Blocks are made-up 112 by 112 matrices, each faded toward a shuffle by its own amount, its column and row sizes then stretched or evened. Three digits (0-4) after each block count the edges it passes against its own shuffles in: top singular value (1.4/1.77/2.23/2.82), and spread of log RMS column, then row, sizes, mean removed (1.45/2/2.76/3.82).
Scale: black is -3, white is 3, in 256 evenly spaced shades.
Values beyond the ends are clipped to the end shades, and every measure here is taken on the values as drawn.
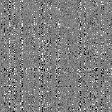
2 4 2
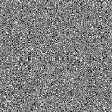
3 1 0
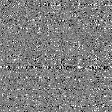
2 1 3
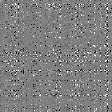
3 3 3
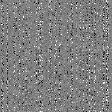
2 4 0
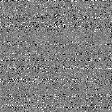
1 2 4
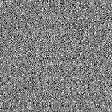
3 0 0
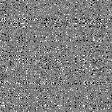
2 2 3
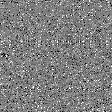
2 0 1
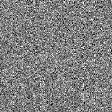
2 2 0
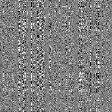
3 4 2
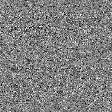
1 0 2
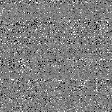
0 2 3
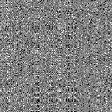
3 2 0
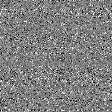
1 0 3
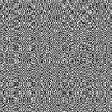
4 3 1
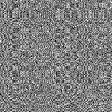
4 1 0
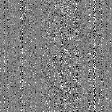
2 4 0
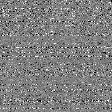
0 0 4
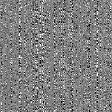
3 4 0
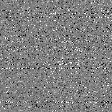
1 1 3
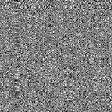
3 1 1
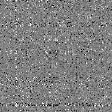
2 2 2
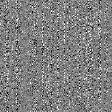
2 4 0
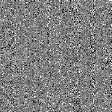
2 3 0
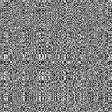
4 3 2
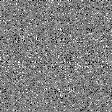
0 1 2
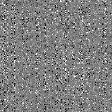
2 3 1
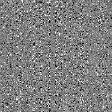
2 3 1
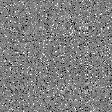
2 1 0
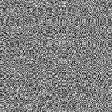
4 0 1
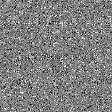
1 1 2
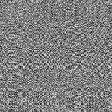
4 0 2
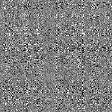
2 3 3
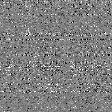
2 1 3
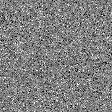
0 0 0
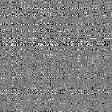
3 3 4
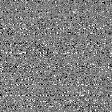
2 0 3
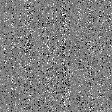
0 3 0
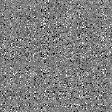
1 3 2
